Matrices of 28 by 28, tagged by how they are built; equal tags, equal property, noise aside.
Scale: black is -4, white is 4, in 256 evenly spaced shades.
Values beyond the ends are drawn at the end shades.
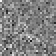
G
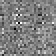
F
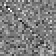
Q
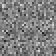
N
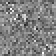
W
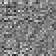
F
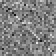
Q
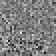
G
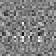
F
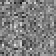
F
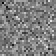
Q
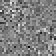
W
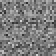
N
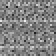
N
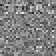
F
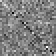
Q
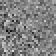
G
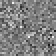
W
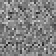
N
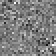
W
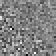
G
